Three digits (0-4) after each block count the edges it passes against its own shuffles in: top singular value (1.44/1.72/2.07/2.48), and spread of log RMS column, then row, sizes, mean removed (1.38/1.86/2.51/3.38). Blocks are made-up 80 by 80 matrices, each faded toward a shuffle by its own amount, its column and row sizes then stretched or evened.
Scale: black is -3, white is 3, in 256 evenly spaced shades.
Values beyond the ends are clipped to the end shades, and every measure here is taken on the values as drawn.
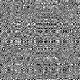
4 0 3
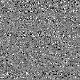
0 0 3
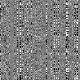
4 4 2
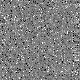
0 1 0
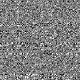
2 1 3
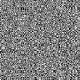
3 2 1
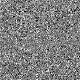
0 1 2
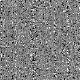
0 3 0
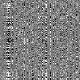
4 4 1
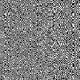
4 3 0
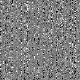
1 4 0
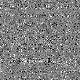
1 1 3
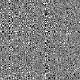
3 3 2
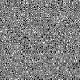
3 0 1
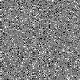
3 1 0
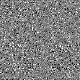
0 1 2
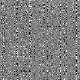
3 4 2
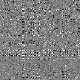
3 2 3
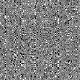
3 3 0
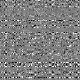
4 2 4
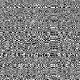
4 0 4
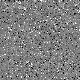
1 0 0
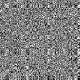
4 2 1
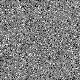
0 0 1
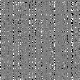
2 4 2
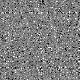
2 1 2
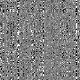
3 4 1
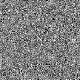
2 0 2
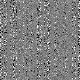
1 4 0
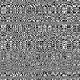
4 0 4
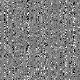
2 4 1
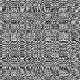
4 0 3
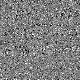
0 0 2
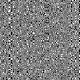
4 3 1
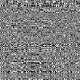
4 1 4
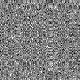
4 0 0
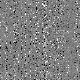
1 3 0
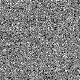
1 0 1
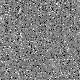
1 0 0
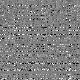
2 1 4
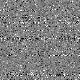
1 0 3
